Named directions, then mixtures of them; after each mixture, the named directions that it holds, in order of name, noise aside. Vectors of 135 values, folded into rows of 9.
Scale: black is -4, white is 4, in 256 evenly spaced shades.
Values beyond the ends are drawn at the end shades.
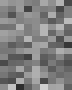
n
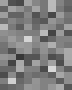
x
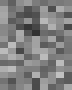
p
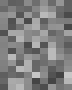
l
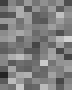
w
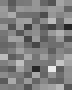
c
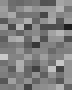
c.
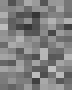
c, p, x.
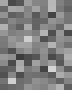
x.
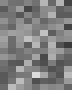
l, n.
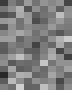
w.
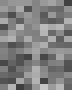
n.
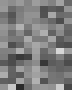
n, w.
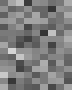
l, x.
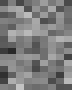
l, p, w.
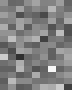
c, n, x.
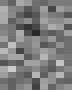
p.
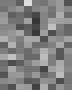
p, w, x.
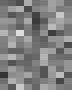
p, w, x.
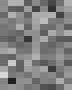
w, x.
